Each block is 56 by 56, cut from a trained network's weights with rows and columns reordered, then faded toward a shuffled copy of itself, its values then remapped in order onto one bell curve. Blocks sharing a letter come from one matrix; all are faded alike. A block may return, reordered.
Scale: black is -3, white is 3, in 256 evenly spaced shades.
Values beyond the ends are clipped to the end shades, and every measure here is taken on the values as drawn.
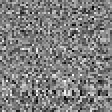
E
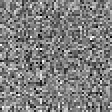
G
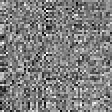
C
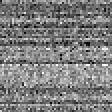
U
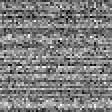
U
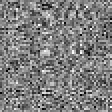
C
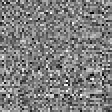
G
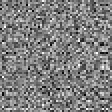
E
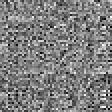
E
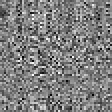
C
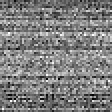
U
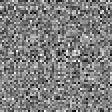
E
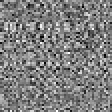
E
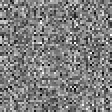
C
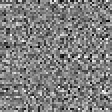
E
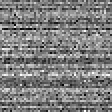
U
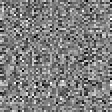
C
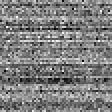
U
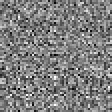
E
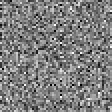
G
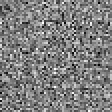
G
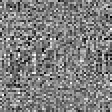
G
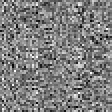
C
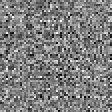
E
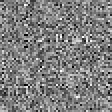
G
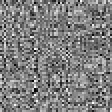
C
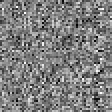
C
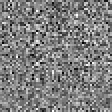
C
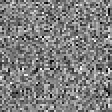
G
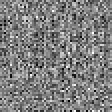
C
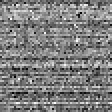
U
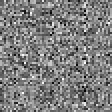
G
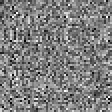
G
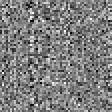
C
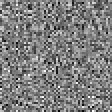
C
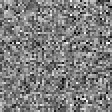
G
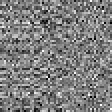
E
